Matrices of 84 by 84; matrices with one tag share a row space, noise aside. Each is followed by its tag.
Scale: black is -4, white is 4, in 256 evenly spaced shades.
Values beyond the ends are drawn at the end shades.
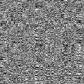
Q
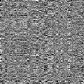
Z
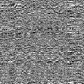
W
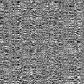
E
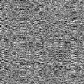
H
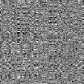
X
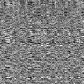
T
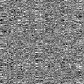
Q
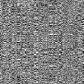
X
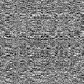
T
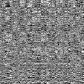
T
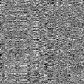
Z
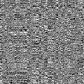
Z
